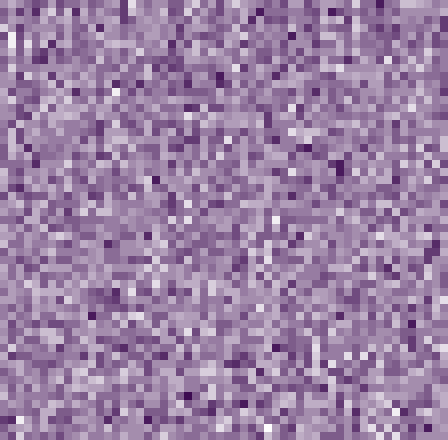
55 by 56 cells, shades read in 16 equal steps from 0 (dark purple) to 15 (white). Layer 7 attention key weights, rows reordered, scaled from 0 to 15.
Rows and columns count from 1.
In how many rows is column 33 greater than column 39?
27
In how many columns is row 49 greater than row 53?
30
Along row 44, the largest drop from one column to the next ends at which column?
35
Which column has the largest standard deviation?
24
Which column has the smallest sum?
36
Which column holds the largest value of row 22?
37
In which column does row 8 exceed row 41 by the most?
52
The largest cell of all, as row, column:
54, 34
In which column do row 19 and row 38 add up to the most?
56
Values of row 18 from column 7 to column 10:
7 7 7 9
